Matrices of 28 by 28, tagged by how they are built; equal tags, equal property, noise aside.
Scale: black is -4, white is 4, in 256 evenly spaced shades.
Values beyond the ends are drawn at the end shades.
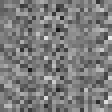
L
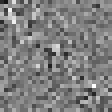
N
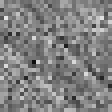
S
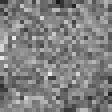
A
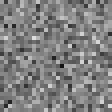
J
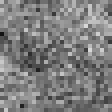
A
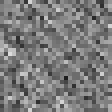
S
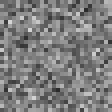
J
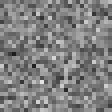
J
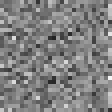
L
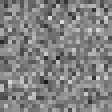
L
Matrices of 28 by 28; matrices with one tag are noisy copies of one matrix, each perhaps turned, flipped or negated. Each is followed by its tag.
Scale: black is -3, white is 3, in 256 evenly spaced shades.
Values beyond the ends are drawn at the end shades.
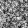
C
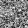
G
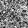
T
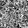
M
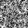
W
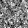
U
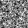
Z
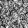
U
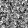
Z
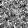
U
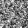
U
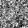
T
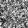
T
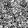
G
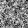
U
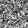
U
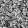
T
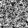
W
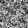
U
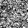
T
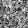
C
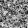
U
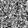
Z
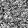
M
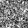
M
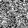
G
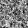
T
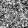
M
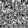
Z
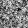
C
